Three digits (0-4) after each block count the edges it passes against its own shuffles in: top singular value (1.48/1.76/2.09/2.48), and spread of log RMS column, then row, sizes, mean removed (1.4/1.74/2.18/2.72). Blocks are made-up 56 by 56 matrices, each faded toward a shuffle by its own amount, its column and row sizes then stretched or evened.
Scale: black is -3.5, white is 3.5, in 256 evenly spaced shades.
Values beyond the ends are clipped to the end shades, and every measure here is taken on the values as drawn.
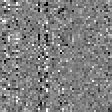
3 3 1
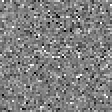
1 0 1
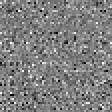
1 1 3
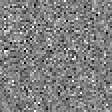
2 1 1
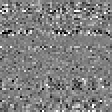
2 0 4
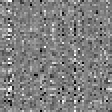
3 4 2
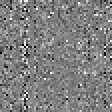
1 4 1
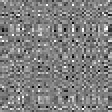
4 3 3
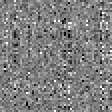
2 3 0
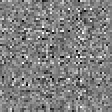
2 3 3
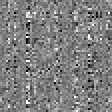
2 4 1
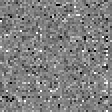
1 1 2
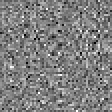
2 1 1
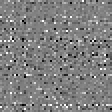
1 1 4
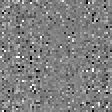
0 3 2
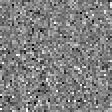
0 0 0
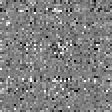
2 2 3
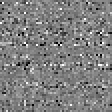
0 1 4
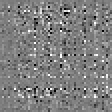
2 4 4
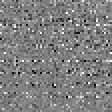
1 1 4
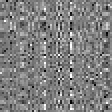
4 4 0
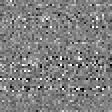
1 1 4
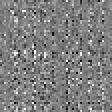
3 4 2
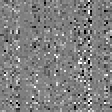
2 4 0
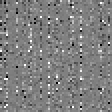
0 4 1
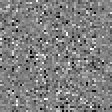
0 3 0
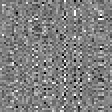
4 3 1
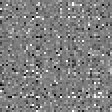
2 3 2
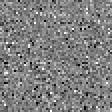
1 0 1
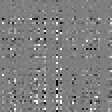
2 4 4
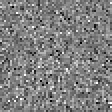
0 0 0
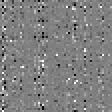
2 4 2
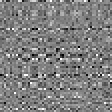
4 0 4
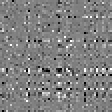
4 3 4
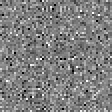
2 0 1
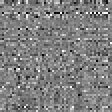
3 1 4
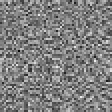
3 0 0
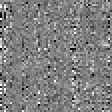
2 4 0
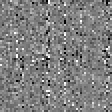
1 4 1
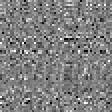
3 1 3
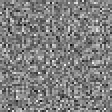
3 0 2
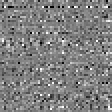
2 1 4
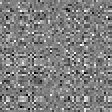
4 2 2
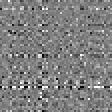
4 2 4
